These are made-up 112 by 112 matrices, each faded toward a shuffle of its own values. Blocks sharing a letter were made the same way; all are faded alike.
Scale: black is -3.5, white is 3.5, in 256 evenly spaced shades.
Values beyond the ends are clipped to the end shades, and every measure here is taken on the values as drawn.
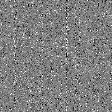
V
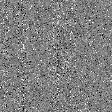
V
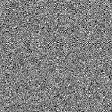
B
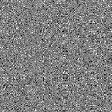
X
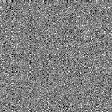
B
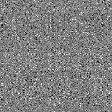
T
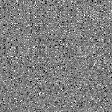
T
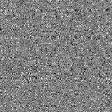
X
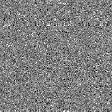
B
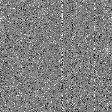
V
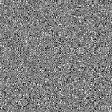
X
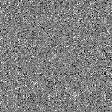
T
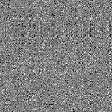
X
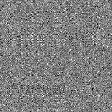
B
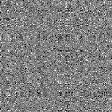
X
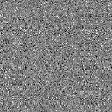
X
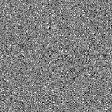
B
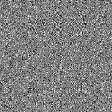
X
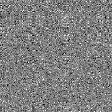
X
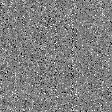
V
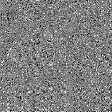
T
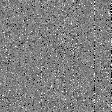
V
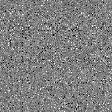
T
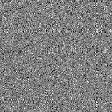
B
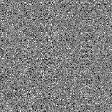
B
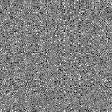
X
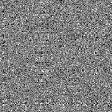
B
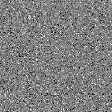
T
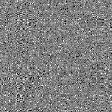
X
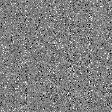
V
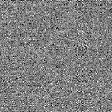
B
